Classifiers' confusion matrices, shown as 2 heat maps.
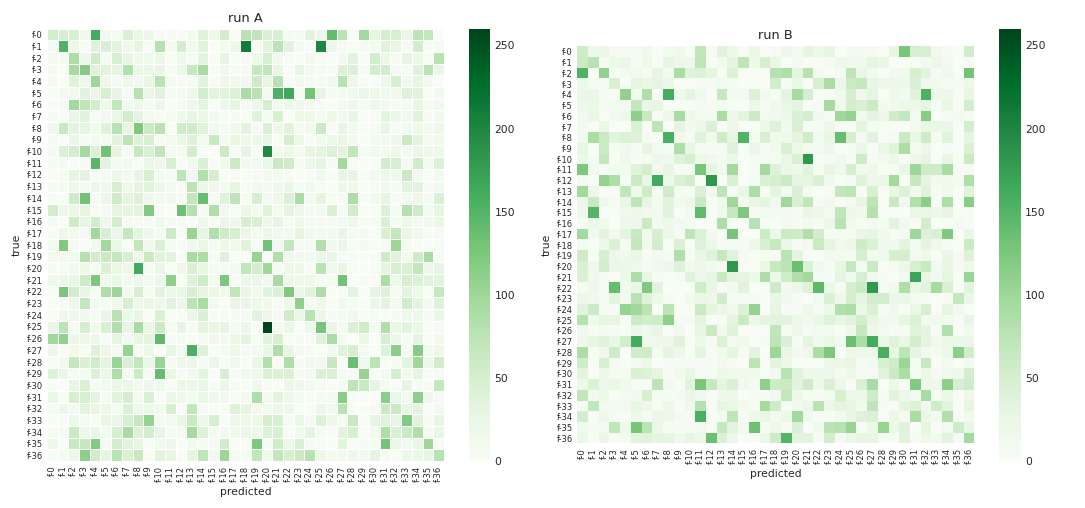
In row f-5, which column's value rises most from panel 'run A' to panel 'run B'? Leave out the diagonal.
f-23
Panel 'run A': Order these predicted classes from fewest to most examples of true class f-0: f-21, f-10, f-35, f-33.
f-10, f-33, f-21, f-35
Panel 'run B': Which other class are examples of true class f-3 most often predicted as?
f-23
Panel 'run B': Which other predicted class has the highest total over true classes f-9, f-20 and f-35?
f-14
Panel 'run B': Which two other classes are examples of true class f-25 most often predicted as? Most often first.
f-8, f-0
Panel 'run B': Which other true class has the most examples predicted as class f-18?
f-28
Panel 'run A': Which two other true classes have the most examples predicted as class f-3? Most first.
f-14, f-36
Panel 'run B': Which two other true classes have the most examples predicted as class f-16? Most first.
f-35, f-24
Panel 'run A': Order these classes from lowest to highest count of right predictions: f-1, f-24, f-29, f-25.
f-24, f-29, f-25, f-1
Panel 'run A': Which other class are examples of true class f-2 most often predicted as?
f-36
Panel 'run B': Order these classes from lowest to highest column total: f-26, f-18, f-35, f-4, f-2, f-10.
f-35, f-10, f-4, f-2, f-26, f-18
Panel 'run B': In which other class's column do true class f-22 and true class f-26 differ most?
f-27
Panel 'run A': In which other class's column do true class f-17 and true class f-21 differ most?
f-27
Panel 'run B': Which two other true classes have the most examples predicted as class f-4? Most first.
f-24, f-13
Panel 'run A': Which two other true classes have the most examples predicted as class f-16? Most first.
f-21, f-36
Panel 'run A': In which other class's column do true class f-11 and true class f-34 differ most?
f-4
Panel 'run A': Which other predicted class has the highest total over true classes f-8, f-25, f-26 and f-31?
f-20
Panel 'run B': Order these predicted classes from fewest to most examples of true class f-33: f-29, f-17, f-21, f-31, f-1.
f-29, f-21, f-31, f-1, f-17
